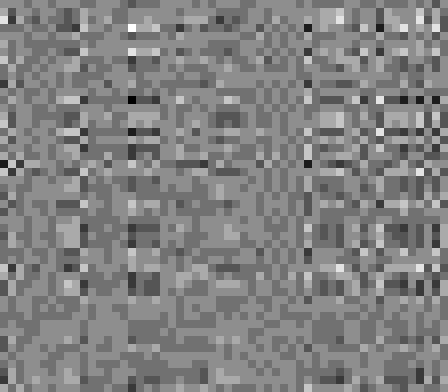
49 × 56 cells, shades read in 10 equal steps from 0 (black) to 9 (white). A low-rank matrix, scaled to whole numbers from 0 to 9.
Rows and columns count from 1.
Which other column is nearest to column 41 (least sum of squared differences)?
19
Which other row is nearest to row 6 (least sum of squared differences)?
39
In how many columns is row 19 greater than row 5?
8
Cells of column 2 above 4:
27
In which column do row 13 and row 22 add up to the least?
17
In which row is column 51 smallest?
13
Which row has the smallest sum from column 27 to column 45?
21
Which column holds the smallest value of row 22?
2
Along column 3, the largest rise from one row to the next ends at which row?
22
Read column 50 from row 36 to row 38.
3 4 5
